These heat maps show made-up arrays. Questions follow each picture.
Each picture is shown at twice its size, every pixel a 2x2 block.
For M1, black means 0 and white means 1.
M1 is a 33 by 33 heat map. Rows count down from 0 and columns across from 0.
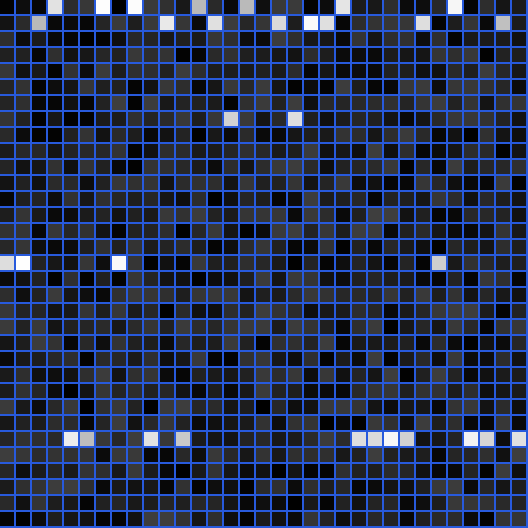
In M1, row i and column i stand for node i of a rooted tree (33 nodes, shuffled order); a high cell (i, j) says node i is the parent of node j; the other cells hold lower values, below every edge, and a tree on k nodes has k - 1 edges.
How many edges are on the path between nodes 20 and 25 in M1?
4
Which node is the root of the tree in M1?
16
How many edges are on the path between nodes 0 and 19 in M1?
3
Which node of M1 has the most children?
27
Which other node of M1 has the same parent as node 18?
14
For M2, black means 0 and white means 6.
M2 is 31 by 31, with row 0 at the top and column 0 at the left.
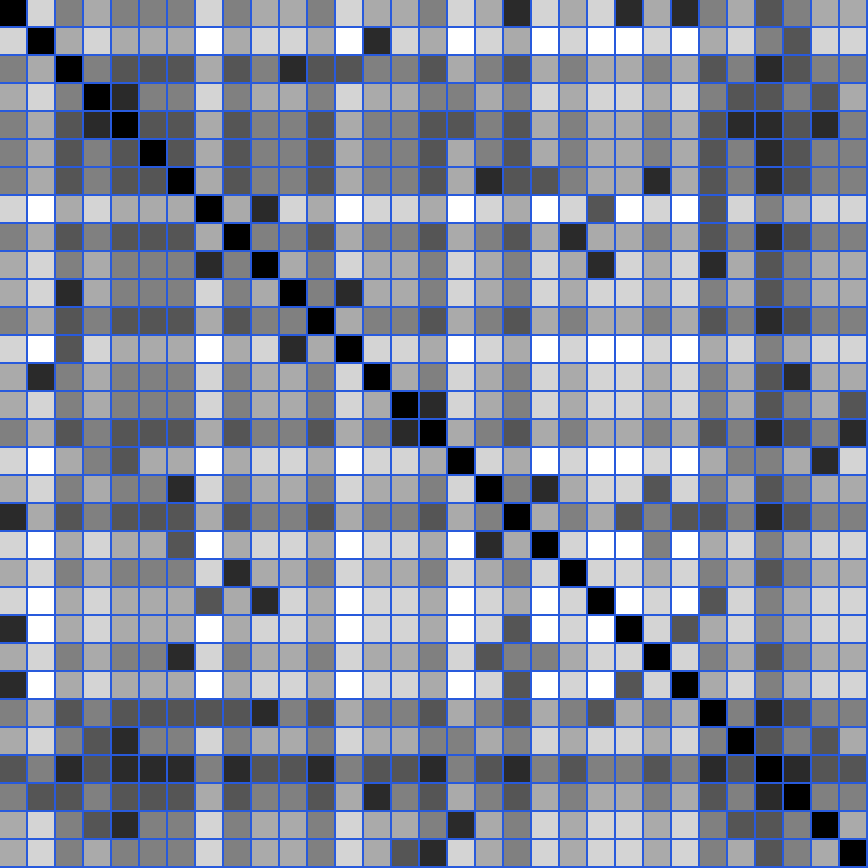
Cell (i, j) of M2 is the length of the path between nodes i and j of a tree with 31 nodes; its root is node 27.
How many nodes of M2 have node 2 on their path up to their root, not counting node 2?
2
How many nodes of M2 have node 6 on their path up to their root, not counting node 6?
3
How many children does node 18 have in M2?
1
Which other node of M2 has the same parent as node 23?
17
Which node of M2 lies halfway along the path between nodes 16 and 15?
4
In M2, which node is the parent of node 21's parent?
25
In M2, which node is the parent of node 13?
28
